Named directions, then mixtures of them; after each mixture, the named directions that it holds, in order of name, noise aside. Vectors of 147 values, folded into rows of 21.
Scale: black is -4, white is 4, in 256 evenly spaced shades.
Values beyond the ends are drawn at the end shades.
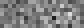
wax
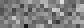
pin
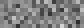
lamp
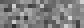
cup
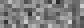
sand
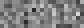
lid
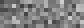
cup, pin.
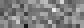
lid, pin.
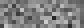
cup, wax.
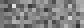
cup, pin.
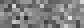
cup.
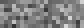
cup.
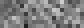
lid, pin, wax.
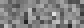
lid, sand, wax.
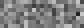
lid.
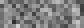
cup, lamp, sand.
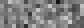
lamp, sand.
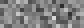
wax.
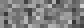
sand.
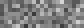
lamp, pin.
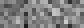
lid, pin, wax.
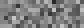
lamp.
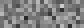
lamp, wax.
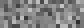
cup, lamp, wax.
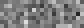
lid.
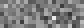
wax.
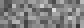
cup, lid, pin.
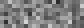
sand.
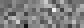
lamp, lid, pin.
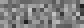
lid, pin, sand.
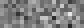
wax.
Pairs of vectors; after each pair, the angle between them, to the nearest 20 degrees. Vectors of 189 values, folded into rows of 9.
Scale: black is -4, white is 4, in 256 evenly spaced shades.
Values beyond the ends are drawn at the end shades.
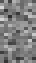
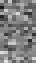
160 degrees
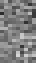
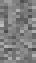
80 degrees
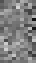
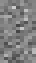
100 degrees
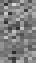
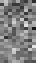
120 degrees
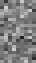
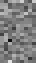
60 degrees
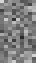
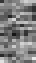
120 degrees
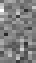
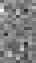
20 degrees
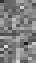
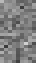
160 degrees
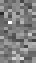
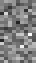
60 degrees
